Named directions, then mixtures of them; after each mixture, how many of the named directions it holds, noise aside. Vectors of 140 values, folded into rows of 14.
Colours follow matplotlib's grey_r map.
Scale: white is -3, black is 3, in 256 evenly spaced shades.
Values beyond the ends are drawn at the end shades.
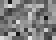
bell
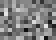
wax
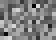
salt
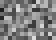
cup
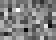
two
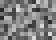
one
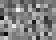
two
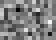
four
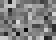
two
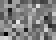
three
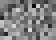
one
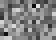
one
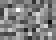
four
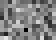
four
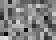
four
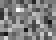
three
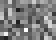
four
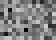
three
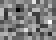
four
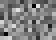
one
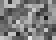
one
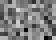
three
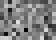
three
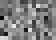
three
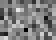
four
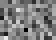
four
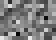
one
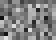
three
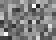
one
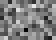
three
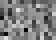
four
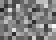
three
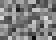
one
